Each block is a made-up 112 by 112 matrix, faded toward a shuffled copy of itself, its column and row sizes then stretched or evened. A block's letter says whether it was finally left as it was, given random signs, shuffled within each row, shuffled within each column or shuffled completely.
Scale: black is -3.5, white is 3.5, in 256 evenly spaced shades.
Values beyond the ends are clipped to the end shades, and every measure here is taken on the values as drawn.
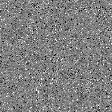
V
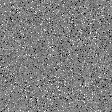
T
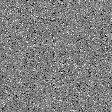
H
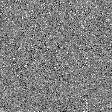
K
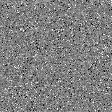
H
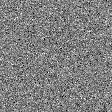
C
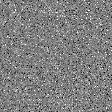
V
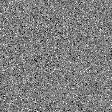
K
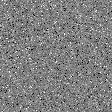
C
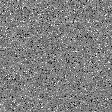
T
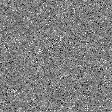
K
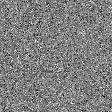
H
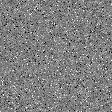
C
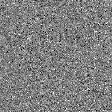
V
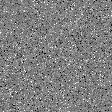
C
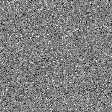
T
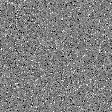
H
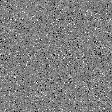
K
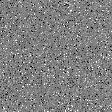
V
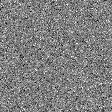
C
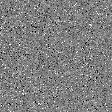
K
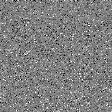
K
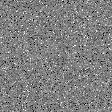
T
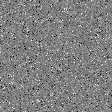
H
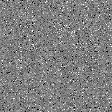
V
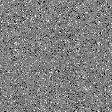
V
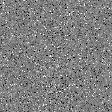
V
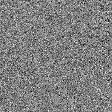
H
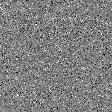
C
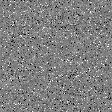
K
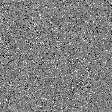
K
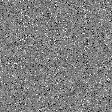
K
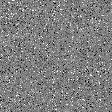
K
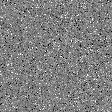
C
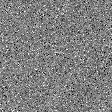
C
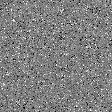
K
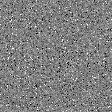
K
